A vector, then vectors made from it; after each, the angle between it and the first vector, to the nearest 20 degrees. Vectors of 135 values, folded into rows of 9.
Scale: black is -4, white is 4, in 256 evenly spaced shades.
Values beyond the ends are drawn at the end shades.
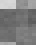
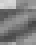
40 degrees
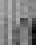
80 degrees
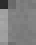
140 degrees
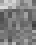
40 degrees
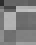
120 degrees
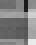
100 degrees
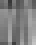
120 degrees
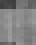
160 degrees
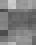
40 degrees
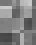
80 degrees
